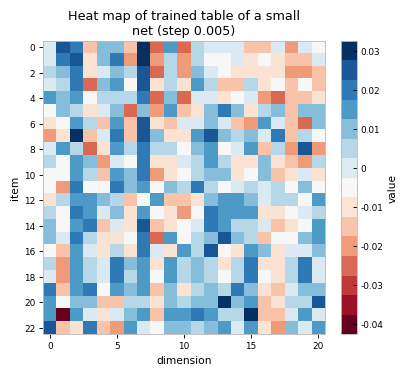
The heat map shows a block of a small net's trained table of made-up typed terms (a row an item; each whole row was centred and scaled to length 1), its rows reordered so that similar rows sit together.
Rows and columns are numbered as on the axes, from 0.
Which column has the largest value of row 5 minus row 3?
13
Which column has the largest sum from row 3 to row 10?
7
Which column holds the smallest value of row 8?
3
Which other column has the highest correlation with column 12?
8
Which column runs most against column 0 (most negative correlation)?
17
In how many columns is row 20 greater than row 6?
12
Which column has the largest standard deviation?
1
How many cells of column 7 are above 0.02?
7
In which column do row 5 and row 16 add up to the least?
6
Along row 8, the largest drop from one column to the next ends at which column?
20
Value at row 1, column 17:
-0.01
